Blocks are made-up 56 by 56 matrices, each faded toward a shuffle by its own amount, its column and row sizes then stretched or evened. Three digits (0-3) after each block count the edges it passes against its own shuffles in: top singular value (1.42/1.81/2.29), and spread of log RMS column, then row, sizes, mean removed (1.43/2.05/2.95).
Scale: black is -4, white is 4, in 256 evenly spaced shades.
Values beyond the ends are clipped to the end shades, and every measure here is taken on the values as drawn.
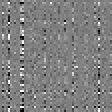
3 3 1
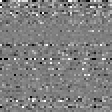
2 0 3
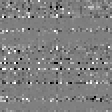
2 1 3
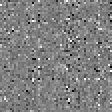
0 2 1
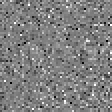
2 0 0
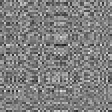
3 0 3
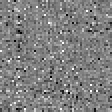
1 1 1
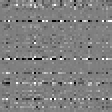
3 2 3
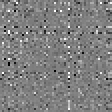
2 2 2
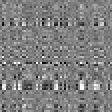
3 2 3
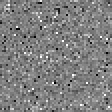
0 0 0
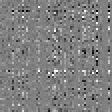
1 3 2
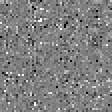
1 1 1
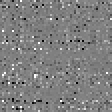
0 1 2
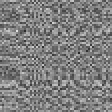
3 0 1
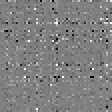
1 2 2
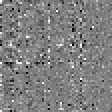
2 2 1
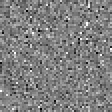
0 1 0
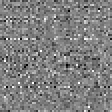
2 1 2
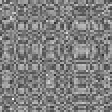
3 0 1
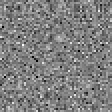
2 0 0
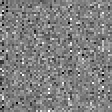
1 2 0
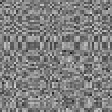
3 1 1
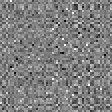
3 1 0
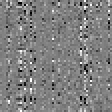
2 3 1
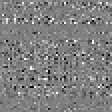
2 1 3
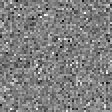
1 0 0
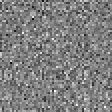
2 0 0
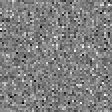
1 0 0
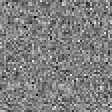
2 0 0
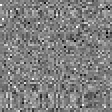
2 0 0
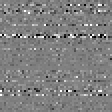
2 0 3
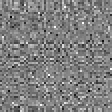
3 0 1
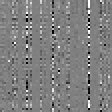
3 3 0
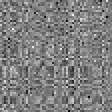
3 2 0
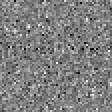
0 0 1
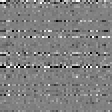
3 1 3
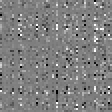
0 3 2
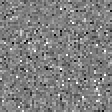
0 0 0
